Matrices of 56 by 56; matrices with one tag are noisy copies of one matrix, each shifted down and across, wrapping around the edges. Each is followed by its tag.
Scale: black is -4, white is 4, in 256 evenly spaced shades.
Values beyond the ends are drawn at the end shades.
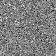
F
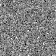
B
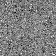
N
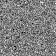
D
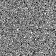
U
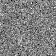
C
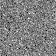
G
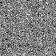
D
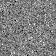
F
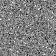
U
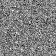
N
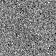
C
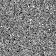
F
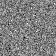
B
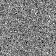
U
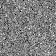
F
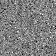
C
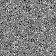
D
